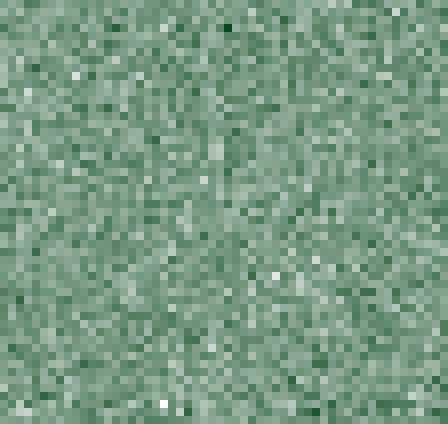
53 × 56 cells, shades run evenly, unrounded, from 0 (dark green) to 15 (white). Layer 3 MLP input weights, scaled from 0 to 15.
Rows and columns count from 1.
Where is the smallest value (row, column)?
4, 29
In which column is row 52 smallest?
40
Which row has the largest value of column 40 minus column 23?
33
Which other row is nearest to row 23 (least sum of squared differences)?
15
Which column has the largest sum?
27
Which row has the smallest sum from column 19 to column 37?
26
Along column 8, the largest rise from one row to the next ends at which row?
21
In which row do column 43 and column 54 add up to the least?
7
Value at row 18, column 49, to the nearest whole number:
8
